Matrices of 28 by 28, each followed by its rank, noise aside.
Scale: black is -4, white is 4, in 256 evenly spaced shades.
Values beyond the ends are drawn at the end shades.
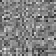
five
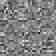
five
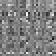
four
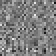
five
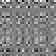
two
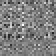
four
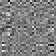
three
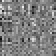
three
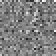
five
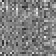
five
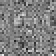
five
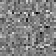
five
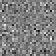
four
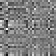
two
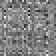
five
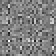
three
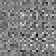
three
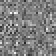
five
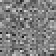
four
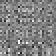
four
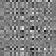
two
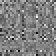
four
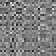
three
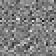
four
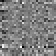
three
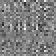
five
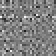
four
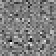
five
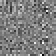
five
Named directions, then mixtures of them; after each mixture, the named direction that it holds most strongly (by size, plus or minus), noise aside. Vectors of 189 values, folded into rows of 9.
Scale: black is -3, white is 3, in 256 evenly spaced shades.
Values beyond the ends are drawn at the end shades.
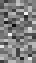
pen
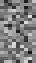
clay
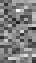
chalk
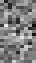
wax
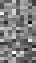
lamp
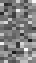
lamp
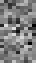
wax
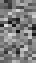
wax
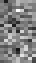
chalk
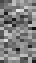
chalk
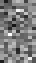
pen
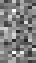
lamp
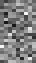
pen
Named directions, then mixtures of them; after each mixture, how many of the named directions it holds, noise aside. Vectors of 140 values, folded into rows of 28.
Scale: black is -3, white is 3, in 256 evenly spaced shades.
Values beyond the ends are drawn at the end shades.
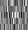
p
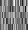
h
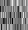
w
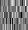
three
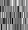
one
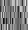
two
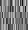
one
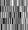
one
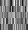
one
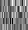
three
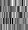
three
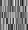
one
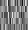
two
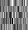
two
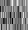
one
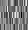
one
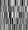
three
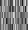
one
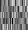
three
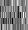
one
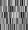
two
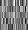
one
